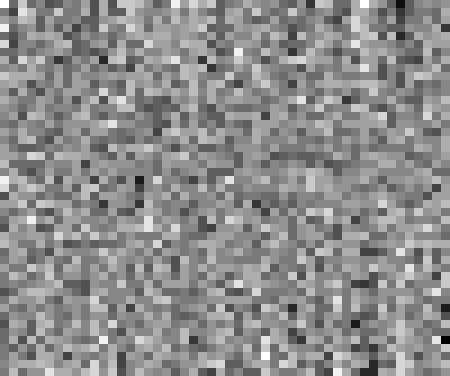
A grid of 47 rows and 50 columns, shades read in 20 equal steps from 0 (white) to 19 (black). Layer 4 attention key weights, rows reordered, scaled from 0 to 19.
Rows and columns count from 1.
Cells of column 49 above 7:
29
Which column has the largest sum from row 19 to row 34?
38
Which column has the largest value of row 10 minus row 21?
43
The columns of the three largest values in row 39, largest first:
50, 33, 15
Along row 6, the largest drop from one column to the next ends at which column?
17
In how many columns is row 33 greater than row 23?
31
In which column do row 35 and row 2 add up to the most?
49
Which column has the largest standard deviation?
45
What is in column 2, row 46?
7
